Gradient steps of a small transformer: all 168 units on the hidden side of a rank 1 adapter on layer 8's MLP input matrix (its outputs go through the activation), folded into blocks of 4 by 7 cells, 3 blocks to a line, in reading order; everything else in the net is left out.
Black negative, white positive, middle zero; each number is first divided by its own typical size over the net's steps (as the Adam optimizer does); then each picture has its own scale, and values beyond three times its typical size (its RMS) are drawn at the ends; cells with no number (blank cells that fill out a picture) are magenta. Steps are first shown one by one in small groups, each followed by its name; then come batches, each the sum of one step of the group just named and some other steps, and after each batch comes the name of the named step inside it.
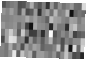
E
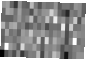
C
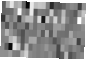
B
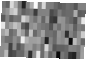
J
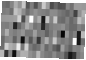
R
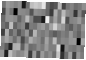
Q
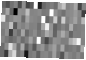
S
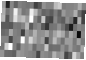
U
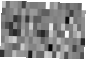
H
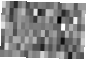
C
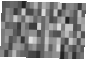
Q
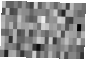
S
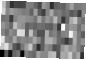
C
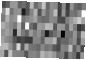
R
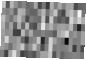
S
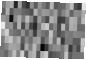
E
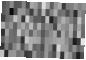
Q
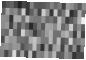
E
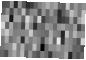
R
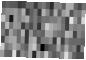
E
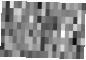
U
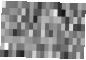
C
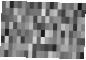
R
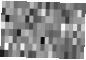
C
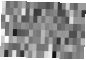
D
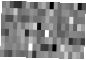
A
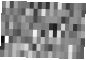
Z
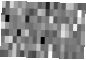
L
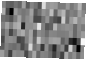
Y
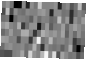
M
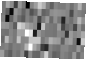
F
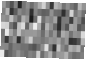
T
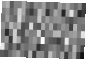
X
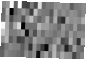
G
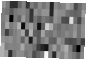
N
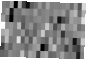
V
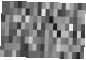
T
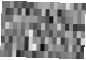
F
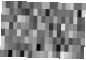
T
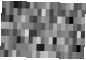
M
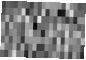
X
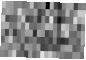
L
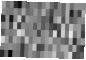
M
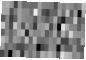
G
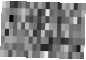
N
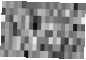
F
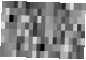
V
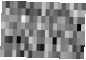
T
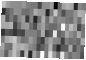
L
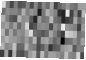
Z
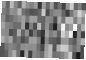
L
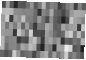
A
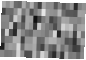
Y
